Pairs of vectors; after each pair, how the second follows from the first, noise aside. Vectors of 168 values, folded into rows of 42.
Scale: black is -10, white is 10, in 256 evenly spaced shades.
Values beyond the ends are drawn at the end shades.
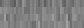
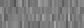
sign-scrambled.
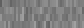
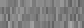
shuffled.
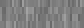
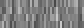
reversed, scaled up.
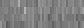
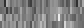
reversed, scaled up.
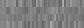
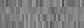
negated.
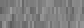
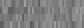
wrapped around.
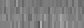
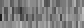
wrapped around, negated, scaled up.
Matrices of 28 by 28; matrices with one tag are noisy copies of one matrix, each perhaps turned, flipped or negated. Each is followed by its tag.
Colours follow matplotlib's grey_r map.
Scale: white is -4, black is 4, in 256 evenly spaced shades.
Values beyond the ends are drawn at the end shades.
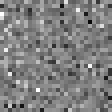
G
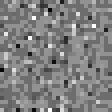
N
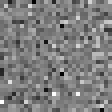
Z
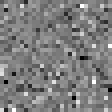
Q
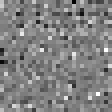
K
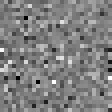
N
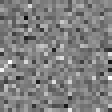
N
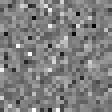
N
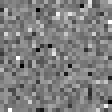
Z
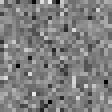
N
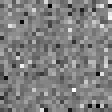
G
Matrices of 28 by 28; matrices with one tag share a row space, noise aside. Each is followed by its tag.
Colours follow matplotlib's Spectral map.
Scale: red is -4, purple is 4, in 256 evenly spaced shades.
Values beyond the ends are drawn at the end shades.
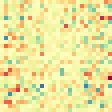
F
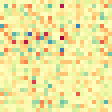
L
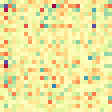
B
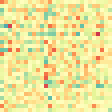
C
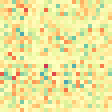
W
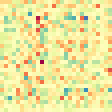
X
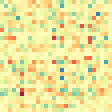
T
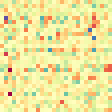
B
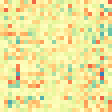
F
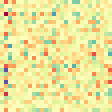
B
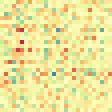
W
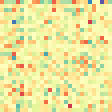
W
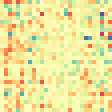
F
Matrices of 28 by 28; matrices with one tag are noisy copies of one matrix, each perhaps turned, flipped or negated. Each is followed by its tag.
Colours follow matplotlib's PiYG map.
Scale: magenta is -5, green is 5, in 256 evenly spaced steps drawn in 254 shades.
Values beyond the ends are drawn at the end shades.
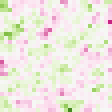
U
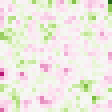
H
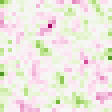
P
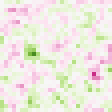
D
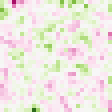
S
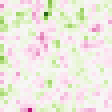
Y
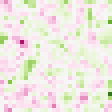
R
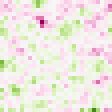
R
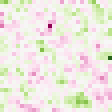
P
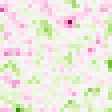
R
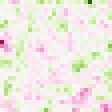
U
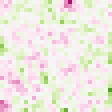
U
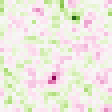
D
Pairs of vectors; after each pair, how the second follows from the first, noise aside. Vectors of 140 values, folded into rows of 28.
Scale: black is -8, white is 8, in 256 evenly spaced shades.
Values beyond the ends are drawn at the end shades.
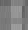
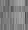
wrapped around.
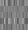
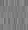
negated, shrunk.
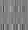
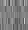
reversed, negated.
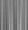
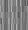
wrapped around.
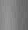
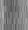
wrapped around, negated.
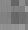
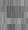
wrapped around.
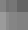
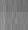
shrunk.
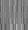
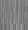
shrunk.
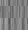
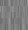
negated, shrunk.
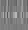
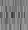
reversed, negated.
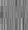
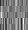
negated, scaled up.
